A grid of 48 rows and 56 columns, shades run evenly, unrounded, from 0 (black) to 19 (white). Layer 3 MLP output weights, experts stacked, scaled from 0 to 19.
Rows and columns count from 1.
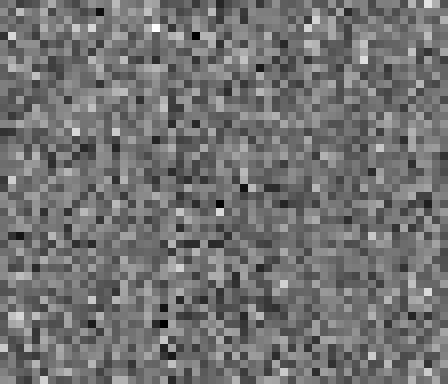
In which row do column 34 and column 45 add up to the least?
24
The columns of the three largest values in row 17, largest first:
10, 15, 52
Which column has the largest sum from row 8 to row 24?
13
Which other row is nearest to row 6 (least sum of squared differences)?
28
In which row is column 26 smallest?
38
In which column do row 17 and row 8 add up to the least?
39
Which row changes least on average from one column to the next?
32
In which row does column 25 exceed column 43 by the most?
12
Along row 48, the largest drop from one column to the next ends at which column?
22
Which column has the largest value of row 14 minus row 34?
5
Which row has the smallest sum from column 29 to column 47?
25
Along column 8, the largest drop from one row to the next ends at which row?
48
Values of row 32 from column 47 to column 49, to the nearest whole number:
8 8 9
